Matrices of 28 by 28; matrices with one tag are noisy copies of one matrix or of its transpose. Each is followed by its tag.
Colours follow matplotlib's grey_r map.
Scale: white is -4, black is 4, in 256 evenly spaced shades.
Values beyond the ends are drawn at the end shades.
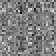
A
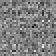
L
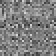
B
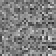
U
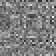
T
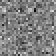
A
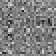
A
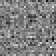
T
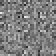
B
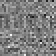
T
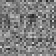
T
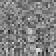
U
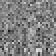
U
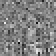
U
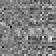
U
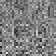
T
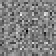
L
